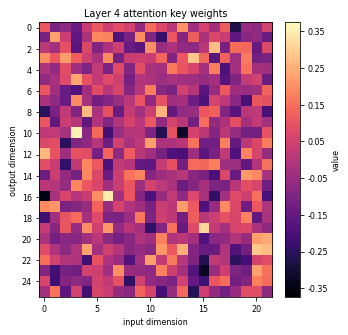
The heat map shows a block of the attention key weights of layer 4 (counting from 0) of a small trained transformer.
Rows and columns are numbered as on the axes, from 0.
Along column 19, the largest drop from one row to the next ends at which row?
13
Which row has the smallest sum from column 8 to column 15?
24
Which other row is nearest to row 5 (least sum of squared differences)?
15
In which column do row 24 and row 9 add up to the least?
1
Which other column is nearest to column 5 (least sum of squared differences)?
12
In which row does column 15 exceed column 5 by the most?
19
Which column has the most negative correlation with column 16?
8
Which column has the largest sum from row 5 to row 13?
3
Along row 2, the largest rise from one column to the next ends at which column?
10
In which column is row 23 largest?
20
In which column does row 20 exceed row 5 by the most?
21
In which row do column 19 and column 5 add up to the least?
7
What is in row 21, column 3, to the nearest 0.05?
0
